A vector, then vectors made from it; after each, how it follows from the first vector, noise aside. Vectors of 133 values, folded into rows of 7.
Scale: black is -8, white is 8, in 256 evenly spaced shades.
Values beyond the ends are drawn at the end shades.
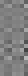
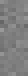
wrapped around, shrunk.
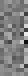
wrapped around, negated, scaled up.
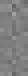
wrapped around, shrunk.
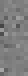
reversed, partly zeroed.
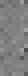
partly zeroed.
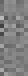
reversed.
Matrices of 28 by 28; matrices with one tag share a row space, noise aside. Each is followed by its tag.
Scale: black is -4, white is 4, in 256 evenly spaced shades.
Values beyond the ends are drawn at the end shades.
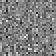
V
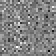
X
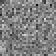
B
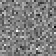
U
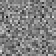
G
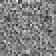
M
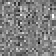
X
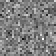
G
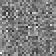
V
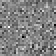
U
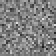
G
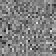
V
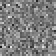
G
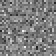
B
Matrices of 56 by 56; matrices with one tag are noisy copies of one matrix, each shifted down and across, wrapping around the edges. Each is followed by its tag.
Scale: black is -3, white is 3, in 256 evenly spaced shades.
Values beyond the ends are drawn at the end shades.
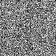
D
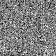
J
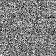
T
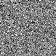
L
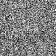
J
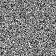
L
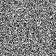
L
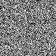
L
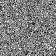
L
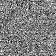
T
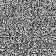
T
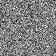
L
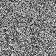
L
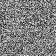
T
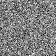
D
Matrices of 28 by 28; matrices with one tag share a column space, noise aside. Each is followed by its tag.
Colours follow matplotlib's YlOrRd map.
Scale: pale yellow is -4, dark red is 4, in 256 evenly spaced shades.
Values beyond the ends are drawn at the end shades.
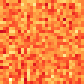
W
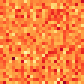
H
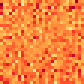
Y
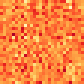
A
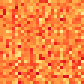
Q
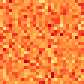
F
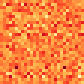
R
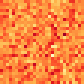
A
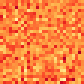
H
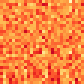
W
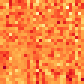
Y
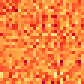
F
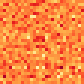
R
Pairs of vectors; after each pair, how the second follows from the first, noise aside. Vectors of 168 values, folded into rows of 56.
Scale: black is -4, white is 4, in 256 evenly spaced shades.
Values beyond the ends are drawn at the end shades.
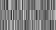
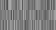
shrunk.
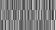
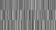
wrapped around, shrunk.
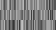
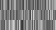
negated.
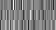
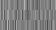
wrapped around, shrunk.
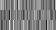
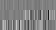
wrapped around, partly zeroed.
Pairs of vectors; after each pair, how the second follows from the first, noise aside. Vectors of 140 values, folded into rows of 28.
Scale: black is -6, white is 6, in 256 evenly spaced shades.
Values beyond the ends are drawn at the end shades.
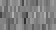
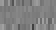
reversed, partly zeroed.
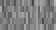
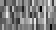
wrapped around, scaled up.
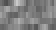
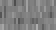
negated, partly zeroed.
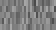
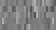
negated, partly zeroed.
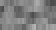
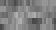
wrapped around.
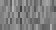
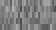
copied.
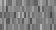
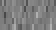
reversed, partly zeroed.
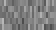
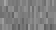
shrunk.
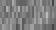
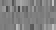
negated, partly zeroed.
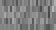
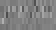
reversed, partly zeroed.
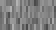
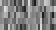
wrapped around, scaled up.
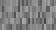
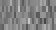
sign-scrambled.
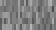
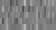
reversed, partly zeroed.
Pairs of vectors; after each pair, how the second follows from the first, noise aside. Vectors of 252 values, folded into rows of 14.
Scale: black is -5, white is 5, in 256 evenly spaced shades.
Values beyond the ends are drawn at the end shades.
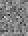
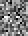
scaled up.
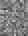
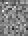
shuffled.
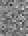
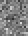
shuffled.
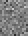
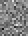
reversed, negated.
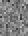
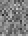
shuffled.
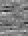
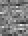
reversed, negated.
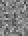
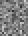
reversed.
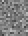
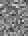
reversed.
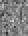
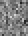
reversed.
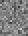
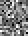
wrapped around, negated, scaled up.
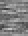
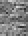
reversed.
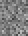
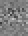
wrapped around, negated, partly zeroed.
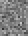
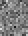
shuffled.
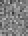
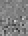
wrapped around, negated, partly zeroed.
